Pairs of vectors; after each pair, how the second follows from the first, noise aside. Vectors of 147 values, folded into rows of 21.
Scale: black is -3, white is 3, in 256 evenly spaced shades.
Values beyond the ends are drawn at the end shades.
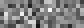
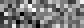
sign-scrambled.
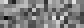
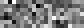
sign-scrambled.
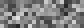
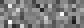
reversed, partly zeroed.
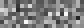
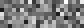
shuffled.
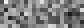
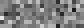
reversed, partly zeroed.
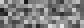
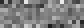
negated, partly zeroed.
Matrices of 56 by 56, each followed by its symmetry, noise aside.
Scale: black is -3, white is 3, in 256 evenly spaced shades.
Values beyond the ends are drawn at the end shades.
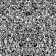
mirrored left to right.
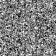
mirrored top to bottom.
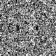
mirrored top to bottom.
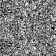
mirrored top to bottom.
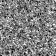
antisymmetric.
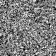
symmetric.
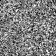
symmetric.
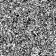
no symmetry.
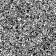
symmetric.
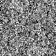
same after a half turn.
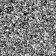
symmetric.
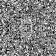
mirrored top to bottom.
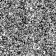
no symmetry.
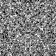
mirrored left to right.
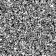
antisymmetric.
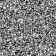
same after a half turn.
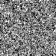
antisymmetric.
